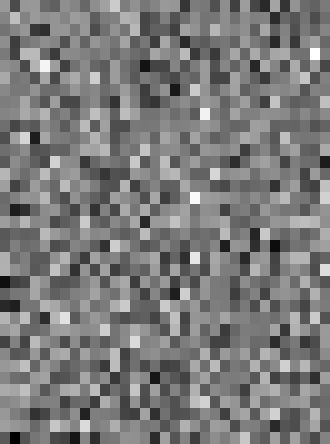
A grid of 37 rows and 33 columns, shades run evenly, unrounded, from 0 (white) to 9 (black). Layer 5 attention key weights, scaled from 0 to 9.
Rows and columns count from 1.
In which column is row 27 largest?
5
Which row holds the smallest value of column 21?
10
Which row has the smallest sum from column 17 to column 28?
15
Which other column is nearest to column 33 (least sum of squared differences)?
24
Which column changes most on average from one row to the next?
28
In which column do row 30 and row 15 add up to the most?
13
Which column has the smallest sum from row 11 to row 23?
33
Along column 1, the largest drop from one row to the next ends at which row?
27
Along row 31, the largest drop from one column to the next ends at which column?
12
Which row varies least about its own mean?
11
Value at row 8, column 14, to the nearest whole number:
5
